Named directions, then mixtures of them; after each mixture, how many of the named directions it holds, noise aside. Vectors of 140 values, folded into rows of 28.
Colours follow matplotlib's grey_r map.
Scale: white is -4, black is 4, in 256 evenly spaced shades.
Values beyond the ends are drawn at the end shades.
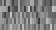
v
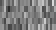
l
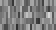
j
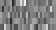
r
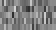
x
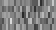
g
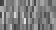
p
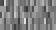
three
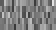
four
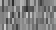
three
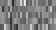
one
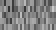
two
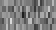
one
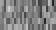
one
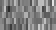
one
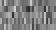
one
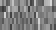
two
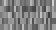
four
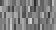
three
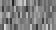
two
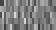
one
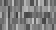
two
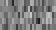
two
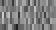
three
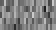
three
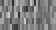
four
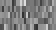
two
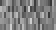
three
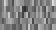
four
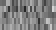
one
